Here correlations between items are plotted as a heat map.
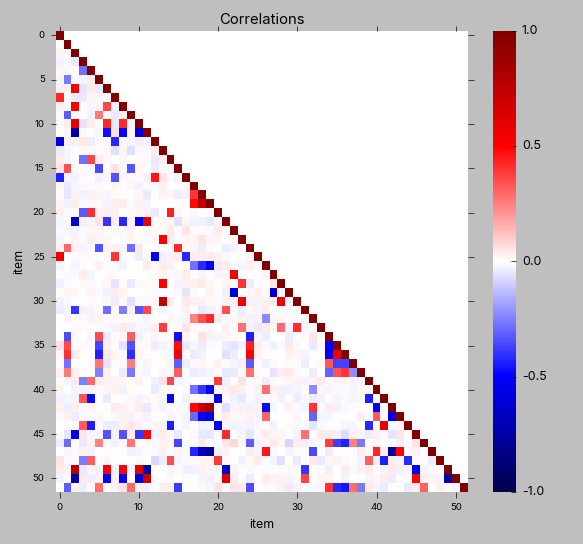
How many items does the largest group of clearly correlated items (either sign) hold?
12
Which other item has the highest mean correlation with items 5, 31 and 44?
41
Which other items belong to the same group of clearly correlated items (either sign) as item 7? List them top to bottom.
0, 12, 16, 25
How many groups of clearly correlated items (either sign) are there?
7
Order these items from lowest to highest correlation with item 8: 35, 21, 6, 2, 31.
21, 31, 35, 6, 2
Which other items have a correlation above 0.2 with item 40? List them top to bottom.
26, 43, 47
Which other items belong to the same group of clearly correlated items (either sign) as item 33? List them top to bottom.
13, 23, 28, 30
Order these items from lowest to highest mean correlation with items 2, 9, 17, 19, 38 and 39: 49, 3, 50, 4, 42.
50, 3, 4, 49, 42
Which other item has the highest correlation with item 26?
47
